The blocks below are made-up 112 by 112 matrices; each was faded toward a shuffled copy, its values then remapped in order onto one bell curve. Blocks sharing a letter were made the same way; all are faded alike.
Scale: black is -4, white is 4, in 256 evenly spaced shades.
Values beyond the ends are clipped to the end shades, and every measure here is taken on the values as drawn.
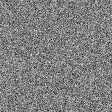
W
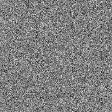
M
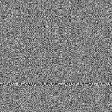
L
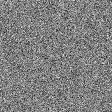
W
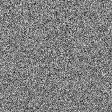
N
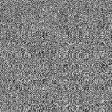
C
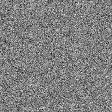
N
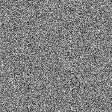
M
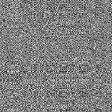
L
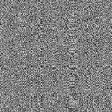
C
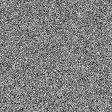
N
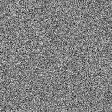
N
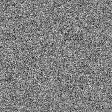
N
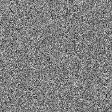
M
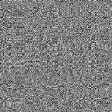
L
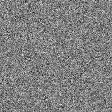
N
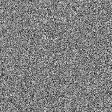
M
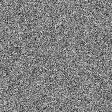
W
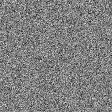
W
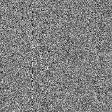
M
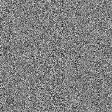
M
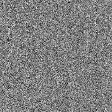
M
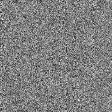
M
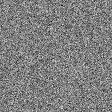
W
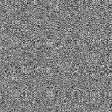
C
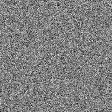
N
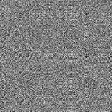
C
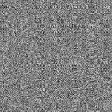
C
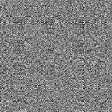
L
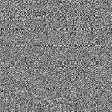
L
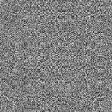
C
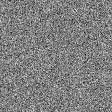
W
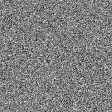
N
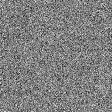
N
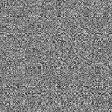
L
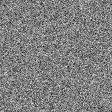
W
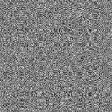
C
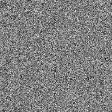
M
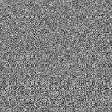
L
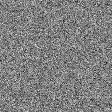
N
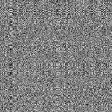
L
